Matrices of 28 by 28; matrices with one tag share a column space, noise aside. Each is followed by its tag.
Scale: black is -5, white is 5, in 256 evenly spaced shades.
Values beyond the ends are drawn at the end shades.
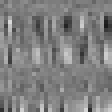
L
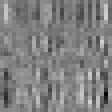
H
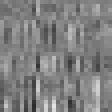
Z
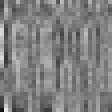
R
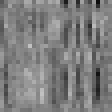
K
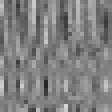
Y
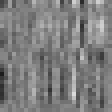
K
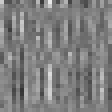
K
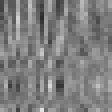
Y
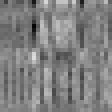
K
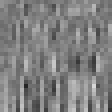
Z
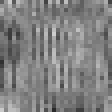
R
